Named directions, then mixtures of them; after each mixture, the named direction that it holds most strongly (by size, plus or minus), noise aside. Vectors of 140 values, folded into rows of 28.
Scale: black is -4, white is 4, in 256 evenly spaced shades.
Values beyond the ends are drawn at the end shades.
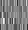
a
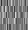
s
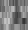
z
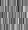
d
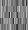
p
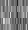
p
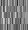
a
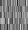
a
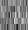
p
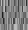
a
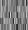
p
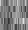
z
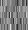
p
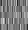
a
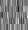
d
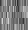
d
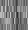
p
